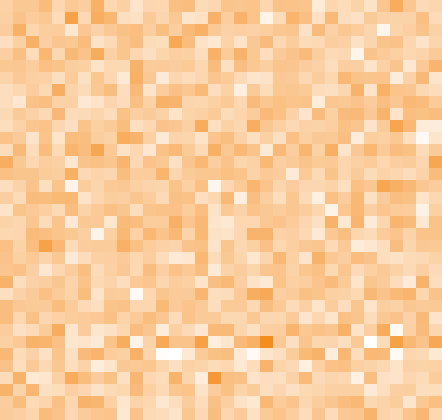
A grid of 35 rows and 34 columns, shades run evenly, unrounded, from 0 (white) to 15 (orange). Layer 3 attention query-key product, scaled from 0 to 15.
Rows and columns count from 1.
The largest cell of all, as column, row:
21, 29
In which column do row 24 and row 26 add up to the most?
1
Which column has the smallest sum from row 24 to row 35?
20
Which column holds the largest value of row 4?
14
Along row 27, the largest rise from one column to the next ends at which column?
27
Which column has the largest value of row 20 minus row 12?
33
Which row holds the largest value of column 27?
28
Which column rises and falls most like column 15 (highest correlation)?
31
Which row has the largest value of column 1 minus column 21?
24
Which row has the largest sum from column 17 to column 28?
13
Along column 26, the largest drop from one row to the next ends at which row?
18
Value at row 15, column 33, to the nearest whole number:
6
